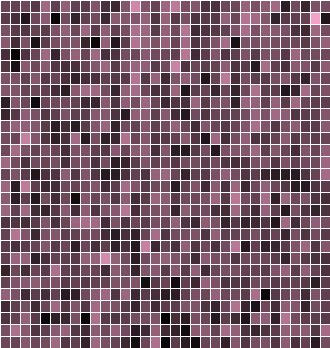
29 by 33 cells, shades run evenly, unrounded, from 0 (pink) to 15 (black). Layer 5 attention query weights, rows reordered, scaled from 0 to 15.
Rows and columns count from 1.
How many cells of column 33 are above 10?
5
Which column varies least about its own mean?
21
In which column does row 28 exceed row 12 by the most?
19
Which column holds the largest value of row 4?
10
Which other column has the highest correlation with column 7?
17
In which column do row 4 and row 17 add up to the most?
4
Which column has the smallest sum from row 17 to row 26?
24
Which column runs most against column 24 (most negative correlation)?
14
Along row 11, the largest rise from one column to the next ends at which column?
12
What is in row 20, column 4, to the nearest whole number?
11
